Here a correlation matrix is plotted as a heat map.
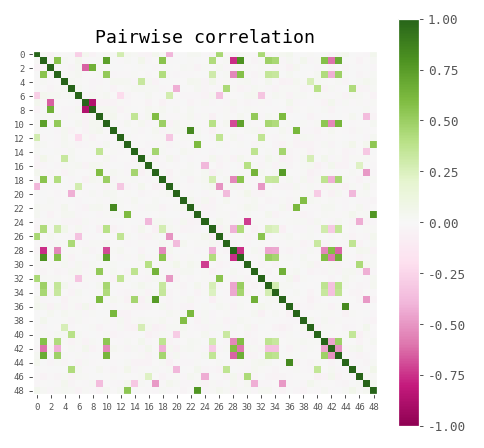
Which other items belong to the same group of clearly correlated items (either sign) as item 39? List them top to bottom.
4, 15
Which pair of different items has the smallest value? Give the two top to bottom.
7, 8
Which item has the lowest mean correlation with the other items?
28
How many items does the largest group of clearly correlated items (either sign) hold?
12
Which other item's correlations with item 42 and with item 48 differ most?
23
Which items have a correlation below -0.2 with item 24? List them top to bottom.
16, 30, 46
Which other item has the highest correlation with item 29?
1
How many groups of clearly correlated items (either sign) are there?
11
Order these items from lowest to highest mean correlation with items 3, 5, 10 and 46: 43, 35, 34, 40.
35, 40, 34, 43
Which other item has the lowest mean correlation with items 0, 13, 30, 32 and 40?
19
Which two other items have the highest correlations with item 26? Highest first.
32, 0
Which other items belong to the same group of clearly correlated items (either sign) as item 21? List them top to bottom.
38
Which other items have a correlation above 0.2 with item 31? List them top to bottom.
9, 14, 17, 35
